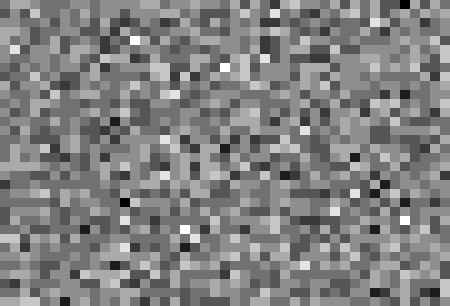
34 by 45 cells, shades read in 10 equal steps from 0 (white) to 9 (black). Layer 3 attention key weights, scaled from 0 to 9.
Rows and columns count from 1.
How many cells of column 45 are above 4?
12
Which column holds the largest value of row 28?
19
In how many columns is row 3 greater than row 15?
25
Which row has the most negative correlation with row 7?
5
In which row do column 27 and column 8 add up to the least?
7
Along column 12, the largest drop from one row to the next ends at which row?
31
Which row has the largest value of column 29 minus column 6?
20
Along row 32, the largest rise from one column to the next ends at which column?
13
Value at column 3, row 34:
2
